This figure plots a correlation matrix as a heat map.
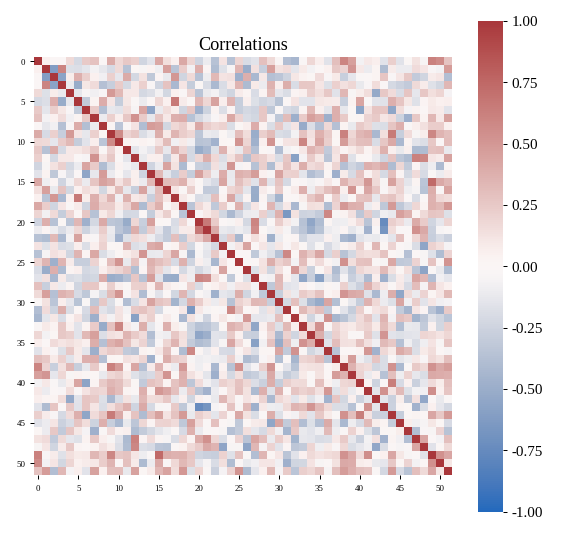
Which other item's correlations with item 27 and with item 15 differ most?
49
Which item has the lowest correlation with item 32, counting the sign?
12
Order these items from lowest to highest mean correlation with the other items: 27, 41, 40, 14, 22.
27, 22, 14, 40, 41
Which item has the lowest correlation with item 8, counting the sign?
33
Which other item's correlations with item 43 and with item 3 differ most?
1
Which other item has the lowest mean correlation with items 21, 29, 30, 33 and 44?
6
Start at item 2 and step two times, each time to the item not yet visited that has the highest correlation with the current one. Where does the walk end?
5
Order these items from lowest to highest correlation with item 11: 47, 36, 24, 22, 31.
47, 36, 22, 31, 24
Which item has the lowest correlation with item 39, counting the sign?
22
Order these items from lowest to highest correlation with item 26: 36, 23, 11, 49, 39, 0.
39, 0, 49, 36, 11, 23
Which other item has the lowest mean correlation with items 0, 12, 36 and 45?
31
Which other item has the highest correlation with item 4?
9
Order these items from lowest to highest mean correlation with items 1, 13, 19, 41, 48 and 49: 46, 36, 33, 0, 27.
27, 46, 33, 0, 36
